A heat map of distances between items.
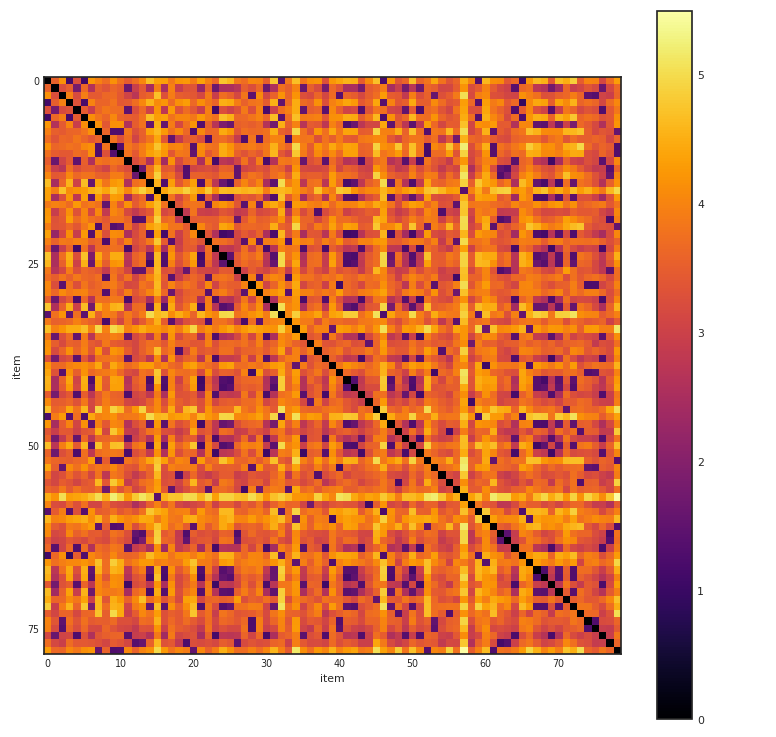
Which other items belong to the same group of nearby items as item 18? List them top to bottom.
37, 54
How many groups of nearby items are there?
13
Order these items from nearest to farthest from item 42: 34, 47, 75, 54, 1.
47, 1, 75, 54, 34
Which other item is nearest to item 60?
39
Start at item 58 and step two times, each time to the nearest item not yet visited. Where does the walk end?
36
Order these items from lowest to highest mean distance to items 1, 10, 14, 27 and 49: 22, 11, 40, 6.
11, 6, 22, 40
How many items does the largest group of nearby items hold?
15
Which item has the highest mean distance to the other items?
57
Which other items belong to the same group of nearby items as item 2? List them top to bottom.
28, 40, 53, 74, 75
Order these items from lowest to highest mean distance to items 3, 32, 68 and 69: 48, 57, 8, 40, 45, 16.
16, 48, 8, 40, 45, 57
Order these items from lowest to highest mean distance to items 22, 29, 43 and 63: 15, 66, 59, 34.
59, 66, 34, 15
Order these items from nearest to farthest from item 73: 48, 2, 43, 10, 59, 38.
48, 38, 43, 2, 59, 10
